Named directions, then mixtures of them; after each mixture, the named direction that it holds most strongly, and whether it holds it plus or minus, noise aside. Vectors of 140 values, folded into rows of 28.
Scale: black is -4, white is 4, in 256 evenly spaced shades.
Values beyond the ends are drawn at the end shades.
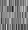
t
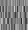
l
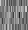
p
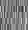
l, minus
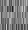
t, plus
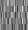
l, plus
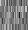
p, plus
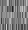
t, plus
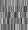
l, plus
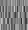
l, plus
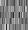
p, plus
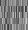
p, minus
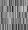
t, plus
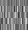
l, minus
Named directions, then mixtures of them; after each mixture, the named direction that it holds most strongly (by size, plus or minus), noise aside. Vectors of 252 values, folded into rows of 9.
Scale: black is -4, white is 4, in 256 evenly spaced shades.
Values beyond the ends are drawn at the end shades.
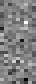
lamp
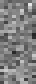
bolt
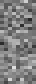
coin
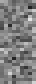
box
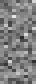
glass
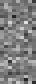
glass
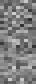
coin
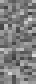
box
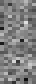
lamp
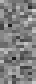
box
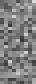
glass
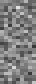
coin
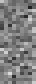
box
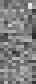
bolt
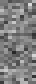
bolt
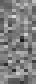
glass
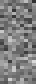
coin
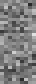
bolt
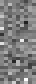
lamp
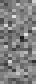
glass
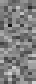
box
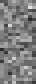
box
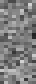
bolt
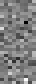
lamp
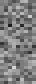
coin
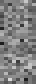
coin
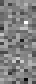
lamp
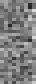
box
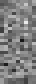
lamp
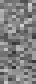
bolt
